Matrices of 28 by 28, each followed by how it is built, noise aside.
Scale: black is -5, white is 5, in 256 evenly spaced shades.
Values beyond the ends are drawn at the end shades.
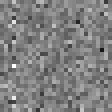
uneven columns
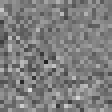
lower triangular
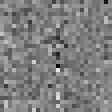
uneven columns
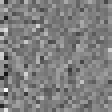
uneven columns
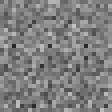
repeating columns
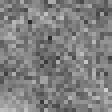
smooth
